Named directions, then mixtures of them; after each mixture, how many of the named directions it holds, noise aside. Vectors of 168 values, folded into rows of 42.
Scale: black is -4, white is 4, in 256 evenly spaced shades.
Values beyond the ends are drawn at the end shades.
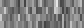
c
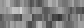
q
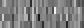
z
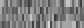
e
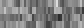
two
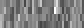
two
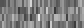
three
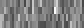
two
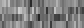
three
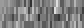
four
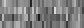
two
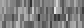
four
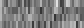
two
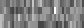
three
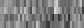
four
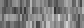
four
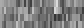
four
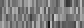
one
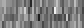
four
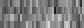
four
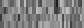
one
